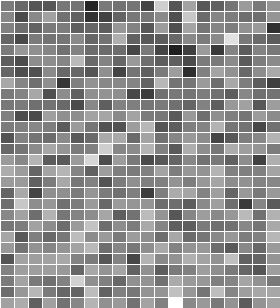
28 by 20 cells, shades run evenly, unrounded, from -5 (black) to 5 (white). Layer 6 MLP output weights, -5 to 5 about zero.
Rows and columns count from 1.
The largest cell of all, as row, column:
28, 13
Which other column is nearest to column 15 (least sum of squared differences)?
4
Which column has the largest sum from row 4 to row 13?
17
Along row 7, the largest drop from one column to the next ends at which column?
14
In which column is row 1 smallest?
7
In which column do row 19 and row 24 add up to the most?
2
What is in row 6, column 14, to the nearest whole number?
-2
